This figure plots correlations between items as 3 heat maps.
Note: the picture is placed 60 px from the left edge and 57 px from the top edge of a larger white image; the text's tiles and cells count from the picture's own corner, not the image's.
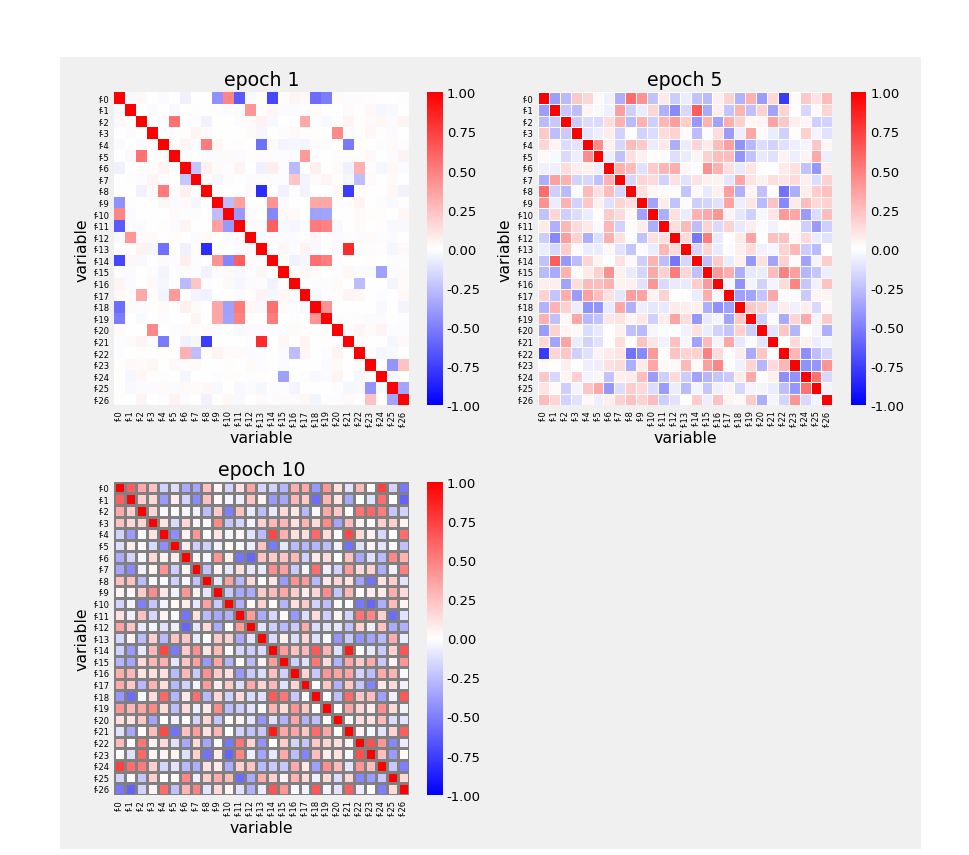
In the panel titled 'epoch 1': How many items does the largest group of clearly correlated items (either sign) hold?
7
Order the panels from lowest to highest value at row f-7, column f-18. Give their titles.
epoch 1, epoch 5, epoch 10
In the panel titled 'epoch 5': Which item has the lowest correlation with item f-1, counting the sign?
f-12
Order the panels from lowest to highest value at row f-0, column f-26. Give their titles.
epoch 10, epoch 1, epoch 5
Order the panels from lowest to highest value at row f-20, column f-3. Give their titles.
epoch 10, epoch 5, epoch 1
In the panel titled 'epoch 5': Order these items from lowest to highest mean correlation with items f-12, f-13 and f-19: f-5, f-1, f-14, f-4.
f-14, f-1, f-4, f-5
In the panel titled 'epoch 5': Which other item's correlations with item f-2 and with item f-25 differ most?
f-11
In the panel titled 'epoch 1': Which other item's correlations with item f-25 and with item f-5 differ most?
f-2
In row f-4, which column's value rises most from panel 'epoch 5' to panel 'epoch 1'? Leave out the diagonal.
f-18
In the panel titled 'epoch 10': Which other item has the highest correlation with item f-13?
f-25
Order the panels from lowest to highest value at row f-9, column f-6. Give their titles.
epoch 5, epoch 1, epoch 10
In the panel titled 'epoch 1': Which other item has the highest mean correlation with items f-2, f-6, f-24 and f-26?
f-5
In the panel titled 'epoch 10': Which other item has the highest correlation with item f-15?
f-18
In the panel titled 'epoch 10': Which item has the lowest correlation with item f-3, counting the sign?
f-20
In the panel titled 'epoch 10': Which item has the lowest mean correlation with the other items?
f-5
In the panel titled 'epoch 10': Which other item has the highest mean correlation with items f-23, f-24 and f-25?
f-2
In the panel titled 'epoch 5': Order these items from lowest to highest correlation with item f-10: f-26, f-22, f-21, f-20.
f-20, f-21, f-26, f-22
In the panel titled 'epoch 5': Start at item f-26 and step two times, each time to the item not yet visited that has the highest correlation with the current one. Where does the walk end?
f-16
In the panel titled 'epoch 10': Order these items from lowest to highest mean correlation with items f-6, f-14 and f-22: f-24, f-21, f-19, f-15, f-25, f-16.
f-24, f-25, f-16, f-19, f-15, f-21
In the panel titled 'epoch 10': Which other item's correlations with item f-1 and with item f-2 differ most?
f-23
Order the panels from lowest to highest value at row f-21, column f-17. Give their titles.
epoch 1, epoch 10, epoch 5
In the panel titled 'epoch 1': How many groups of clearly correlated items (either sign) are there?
8
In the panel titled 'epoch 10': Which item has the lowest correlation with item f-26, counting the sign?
f-1
